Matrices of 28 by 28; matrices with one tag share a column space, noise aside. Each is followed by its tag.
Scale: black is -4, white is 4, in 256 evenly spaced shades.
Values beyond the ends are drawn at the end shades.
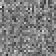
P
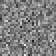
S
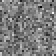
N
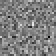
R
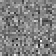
S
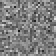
P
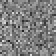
S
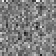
N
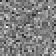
R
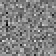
S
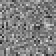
R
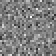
R
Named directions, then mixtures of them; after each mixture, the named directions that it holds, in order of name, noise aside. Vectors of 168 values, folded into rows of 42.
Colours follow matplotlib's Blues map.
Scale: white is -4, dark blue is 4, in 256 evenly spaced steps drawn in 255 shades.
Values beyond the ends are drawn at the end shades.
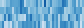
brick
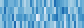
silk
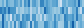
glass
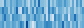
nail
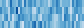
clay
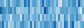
glass, silk.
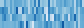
nail.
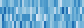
glass, silk.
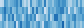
brick, nail, silk.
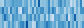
nail.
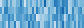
brick, silk.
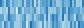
clay, nail.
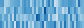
silk.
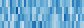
clay.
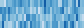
brick, glass.
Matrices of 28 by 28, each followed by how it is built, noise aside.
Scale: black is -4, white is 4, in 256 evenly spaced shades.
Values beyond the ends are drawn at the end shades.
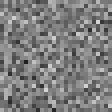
repeating rows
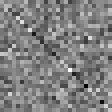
diagonal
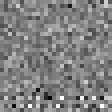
uneven rows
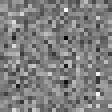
uneven columns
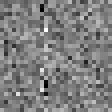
uneven columns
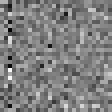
uneven columns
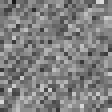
Hankel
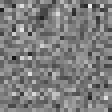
low rank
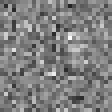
low rank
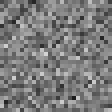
Hankel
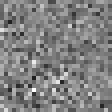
lower triangular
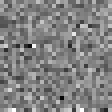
uneven rows
